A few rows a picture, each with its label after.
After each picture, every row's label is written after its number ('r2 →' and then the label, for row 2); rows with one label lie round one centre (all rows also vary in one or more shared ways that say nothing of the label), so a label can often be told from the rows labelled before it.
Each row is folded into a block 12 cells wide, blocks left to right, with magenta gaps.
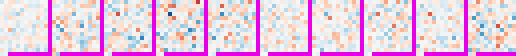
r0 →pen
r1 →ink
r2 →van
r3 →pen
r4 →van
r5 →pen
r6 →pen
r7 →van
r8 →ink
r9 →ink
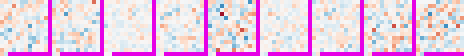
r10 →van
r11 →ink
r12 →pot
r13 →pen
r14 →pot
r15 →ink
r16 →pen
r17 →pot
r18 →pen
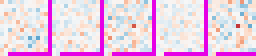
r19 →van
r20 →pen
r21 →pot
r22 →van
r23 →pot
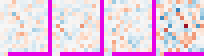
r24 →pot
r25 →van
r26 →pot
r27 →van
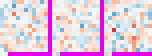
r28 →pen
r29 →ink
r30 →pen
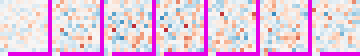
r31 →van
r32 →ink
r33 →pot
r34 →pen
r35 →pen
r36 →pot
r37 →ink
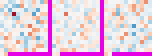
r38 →van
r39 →ink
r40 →ink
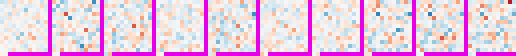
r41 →pen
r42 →pot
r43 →pot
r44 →pen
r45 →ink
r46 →van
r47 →pen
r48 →pot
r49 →ink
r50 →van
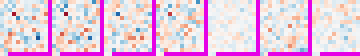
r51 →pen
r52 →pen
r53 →pen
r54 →pot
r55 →pen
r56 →pen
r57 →van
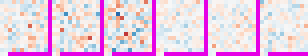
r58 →pen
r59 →pot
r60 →pen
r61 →ink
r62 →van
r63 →pen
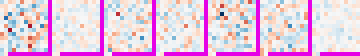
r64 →van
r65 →ink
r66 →pen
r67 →pot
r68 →pot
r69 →pen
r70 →ink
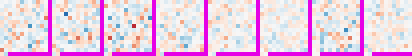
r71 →pen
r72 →van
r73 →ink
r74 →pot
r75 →van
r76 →van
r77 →pen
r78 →pen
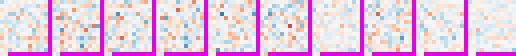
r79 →pen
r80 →pot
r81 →van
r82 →pot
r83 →van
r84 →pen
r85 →pot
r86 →pen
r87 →ink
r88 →pen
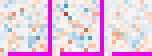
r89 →ink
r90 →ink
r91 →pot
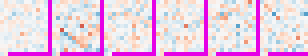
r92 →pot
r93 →van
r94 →van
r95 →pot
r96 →ink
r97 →pot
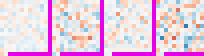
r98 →pot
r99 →van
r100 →ink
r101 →van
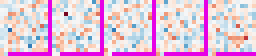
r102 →ink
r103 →pot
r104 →pen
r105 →pot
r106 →pot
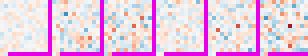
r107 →ink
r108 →pen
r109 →pot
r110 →pot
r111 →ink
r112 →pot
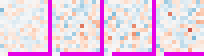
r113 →pot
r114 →pen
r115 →pen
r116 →pot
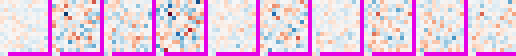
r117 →van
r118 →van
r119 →pot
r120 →pot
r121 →pot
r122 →pen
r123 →pen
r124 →pen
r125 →pen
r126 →pen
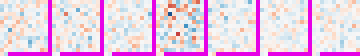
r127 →van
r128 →van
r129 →ink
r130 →pot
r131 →pot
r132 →pot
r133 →van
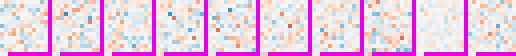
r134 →pot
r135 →pot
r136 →van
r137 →van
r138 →pen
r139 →van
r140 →pot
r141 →pot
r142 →ink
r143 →pot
